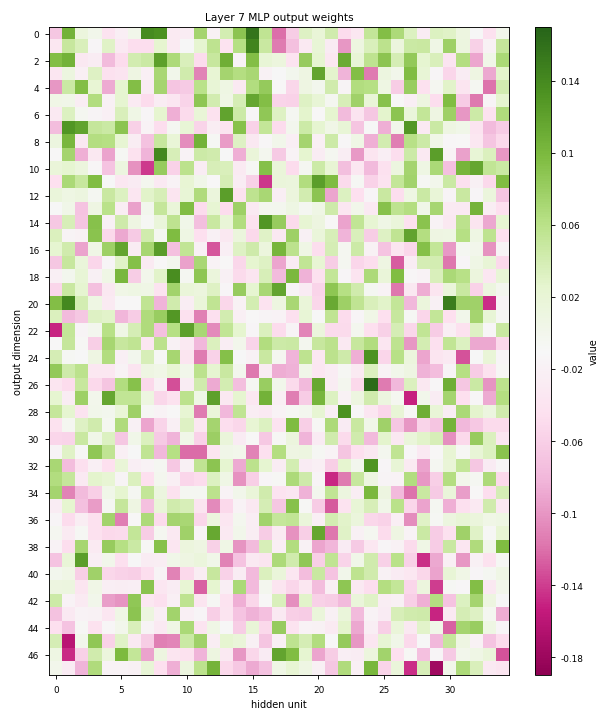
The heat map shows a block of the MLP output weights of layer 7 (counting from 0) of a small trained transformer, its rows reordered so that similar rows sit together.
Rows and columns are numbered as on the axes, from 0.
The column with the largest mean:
16
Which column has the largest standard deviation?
27
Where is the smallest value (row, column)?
47, 29
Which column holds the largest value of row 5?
15
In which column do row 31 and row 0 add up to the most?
7
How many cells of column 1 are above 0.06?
7
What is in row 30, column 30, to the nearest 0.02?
-0.1
